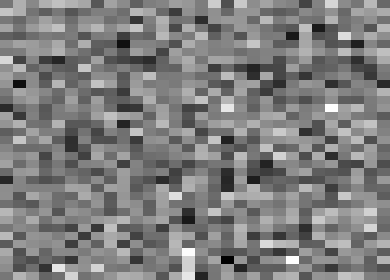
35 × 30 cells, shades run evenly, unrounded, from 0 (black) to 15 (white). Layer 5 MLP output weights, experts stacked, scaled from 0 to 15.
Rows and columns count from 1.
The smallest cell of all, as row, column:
33, 18
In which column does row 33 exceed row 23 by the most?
23
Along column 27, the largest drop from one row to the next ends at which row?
6
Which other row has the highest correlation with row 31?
17
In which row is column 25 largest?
28
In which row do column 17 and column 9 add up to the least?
9
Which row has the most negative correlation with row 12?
15
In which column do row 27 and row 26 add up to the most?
29
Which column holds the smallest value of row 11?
2
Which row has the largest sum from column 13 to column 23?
25
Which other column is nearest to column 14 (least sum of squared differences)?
27
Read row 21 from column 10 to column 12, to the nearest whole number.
4 8 6
